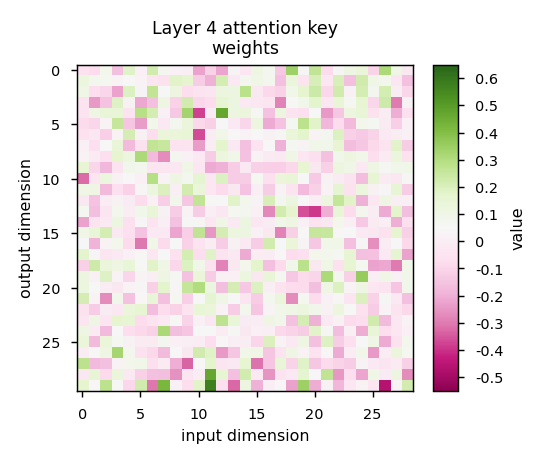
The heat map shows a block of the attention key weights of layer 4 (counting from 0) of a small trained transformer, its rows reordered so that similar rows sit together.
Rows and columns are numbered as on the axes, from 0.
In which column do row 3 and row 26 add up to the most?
3
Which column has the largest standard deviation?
11
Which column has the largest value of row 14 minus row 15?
17
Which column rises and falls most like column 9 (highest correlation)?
15
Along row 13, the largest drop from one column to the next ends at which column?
19
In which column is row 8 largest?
5
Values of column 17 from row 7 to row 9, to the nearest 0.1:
-0.2 0 -0.1
